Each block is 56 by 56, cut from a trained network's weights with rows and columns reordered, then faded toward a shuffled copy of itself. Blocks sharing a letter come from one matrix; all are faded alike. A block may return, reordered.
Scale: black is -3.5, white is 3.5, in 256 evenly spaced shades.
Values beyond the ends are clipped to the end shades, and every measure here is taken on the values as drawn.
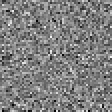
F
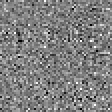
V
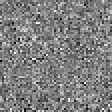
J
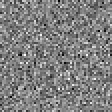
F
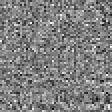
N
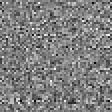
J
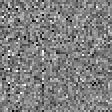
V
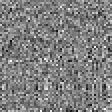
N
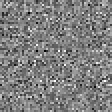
J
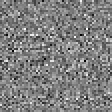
J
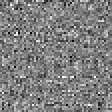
J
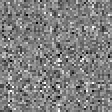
V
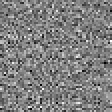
N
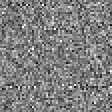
F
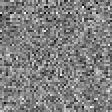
F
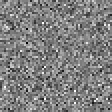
F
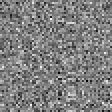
N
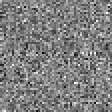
N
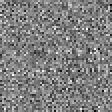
F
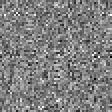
F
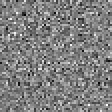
J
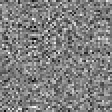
N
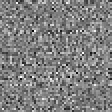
J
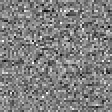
F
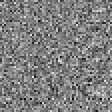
F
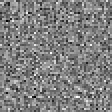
F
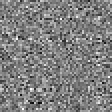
F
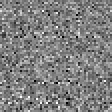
V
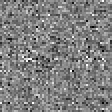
V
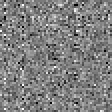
V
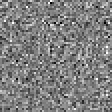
N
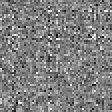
V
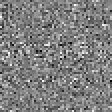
J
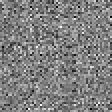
N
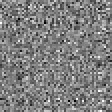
N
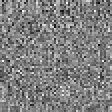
N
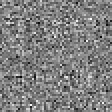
F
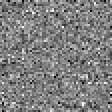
V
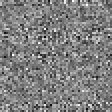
J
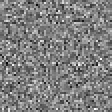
F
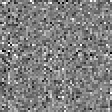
V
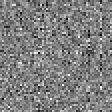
V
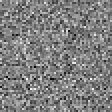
F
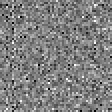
V
